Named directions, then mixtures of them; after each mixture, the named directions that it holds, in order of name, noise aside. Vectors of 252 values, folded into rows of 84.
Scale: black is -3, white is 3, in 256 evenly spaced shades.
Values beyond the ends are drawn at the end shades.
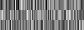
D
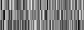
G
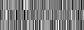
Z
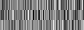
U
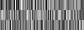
D.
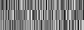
D, U.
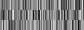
G, U.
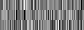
D, Z.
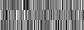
Z.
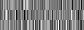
Z.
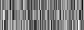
G, U.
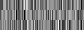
D, Z.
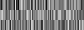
D.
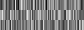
D.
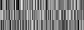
D, G.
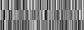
G.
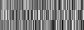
U, Z.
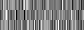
Z.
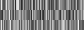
D, G.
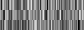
G.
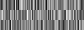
D.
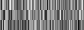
G.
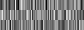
D.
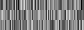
D, Z.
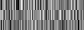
D, G.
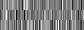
Z.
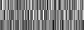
G, U.
